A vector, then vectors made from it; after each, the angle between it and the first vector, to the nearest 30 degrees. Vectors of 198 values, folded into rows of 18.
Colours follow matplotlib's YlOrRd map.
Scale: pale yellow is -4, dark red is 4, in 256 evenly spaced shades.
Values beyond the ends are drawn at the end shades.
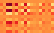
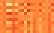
150 degrees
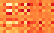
150 degrees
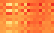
150 degrees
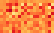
60 degrees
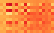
30 degrees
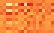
150 degrees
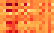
30 degrees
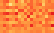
120 degrees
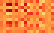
30 degrees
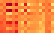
30 degrees
